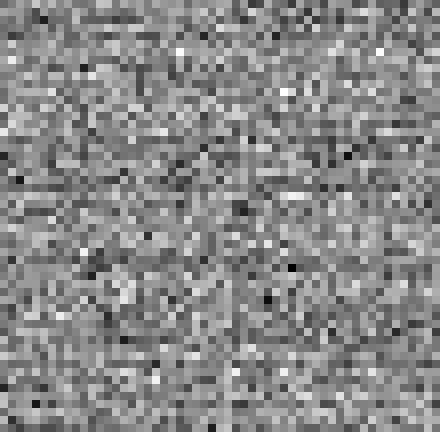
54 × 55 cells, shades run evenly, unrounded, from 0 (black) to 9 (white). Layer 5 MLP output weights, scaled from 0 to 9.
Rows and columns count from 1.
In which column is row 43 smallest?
16
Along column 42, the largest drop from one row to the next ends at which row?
42
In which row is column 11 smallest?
9
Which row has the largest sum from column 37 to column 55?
50
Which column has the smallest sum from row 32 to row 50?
14
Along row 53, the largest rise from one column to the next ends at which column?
47
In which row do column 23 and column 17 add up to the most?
7
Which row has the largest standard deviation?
40
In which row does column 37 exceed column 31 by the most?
27
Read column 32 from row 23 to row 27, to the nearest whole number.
4 4 4 5 3
